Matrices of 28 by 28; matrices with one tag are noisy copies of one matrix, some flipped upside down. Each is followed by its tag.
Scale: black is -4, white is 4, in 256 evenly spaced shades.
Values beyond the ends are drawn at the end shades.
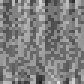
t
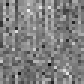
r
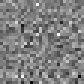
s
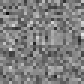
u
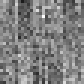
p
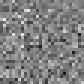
s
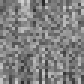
p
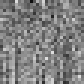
r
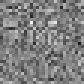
u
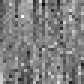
p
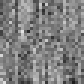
p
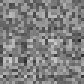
u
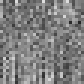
r
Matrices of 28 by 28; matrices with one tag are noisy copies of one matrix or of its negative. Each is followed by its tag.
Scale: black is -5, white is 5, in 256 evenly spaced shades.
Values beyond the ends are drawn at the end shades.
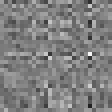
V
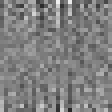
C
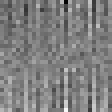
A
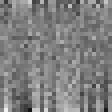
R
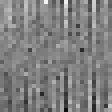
A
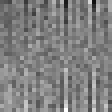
A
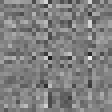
V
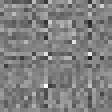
V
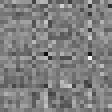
V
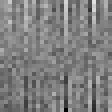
A
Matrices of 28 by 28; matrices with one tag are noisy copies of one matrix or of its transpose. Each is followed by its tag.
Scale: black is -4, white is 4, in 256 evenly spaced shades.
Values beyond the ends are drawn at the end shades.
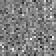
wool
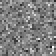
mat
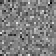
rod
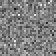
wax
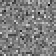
rod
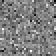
rod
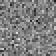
rod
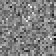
mat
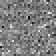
wool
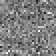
wool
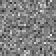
wax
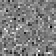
mat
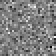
mat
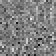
wool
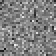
rod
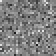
wool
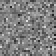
mat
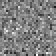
mat
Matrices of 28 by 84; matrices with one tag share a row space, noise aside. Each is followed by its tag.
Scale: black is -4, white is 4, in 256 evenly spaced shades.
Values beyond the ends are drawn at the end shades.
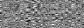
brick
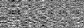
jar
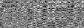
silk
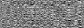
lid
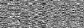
jar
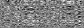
lid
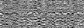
silk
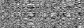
lid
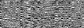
brick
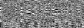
brick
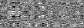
jar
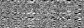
lid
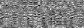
silk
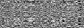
lid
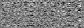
lid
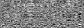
lid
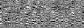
brick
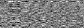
jar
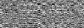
silk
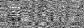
jar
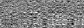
silk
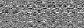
silk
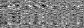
jar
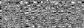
brick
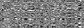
lid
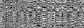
silk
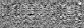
lid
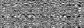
lid
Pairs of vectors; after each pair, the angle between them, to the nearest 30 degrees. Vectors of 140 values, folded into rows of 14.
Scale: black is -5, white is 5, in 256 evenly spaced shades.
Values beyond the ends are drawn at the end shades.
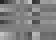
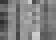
60 degrees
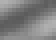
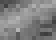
150 degrees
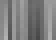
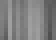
150 degrees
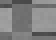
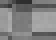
30 degrees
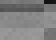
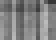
60 degrees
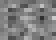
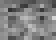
30 degrees
